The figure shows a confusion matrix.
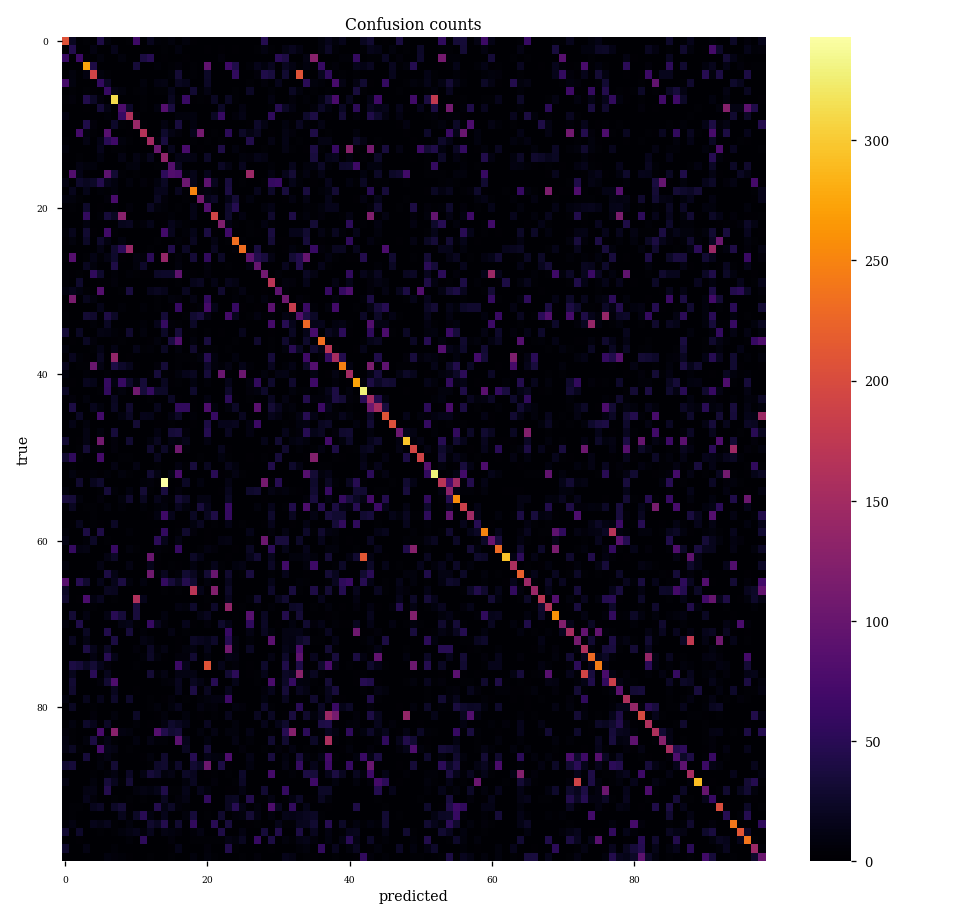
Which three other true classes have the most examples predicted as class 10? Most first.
67, 42, 0
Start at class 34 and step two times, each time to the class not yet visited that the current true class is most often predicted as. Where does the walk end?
82
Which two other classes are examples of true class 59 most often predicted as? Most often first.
77, 69
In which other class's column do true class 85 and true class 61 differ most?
69
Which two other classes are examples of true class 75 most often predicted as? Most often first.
20, 49
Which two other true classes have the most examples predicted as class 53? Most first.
2, 37
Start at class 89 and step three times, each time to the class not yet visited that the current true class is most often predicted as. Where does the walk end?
64
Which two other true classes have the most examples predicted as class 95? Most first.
70, 30
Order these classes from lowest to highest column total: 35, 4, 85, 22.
22, 4, 85, 35
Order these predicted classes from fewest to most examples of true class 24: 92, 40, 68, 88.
68, 88, 40, 92
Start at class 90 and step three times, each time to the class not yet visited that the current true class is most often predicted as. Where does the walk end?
23
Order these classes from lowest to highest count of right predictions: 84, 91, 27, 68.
91, 27, 84, 68
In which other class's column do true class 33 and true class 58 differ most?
76
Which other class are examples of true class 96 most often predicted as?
75
